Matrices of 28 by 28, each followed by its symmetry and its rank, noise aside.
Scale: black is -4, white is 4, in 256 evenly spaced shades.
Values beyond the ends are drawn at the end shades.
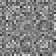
symmetric, rank four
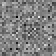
symmetric, rank six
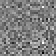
no symmetry, rank four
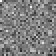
symmetric, rank eight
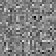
no symmetry, rank eight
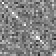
symmetric, rank eight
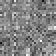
symmetric, rank eight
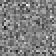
antisymmetric, rank eight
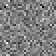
antisymmetric, rank six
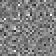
symmetric, rank six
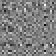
no symmetry, rank four
